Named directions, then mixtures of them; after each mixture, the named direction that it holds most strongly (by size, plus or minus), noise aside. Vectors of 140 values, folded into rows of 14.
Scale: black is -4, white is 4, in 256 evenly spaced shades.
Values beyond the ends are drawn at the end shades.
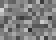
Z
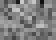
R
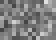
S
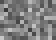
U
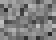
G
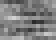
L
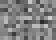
Z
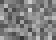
U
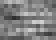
L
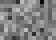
R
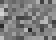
Z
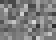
G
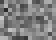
G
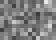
S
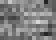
L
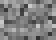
G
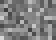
U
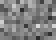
G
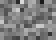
R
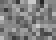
R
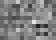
L
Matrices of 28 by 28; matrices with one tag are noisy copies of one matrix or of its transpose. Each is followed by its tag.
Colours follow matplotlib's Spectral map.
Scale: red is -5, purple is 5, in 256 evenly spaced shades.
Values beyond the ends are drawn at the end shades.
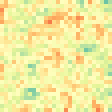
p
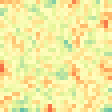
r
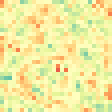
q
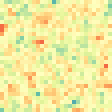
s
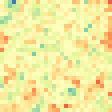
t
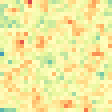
s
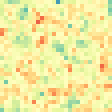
s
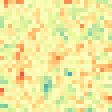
p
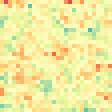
p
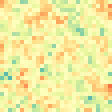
q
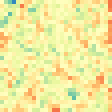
t
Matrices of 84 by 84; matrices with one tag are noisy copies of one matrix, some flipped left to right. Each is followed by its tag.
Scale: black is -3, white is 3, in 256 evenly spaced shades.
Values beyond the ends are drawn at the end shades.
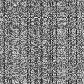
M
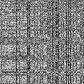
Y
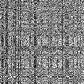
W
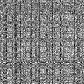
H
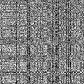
Y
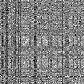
W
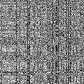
Y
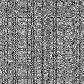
M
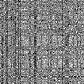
W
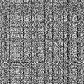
H
